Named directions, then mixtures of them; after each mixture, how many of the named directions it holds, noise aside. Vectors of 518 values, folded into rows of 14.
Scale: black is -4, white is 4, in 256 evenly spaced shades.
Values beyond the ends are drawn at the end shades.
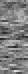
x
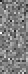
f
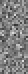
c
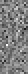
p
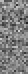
three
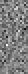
one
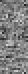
four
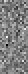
one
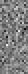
one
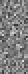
one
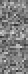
two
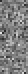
four
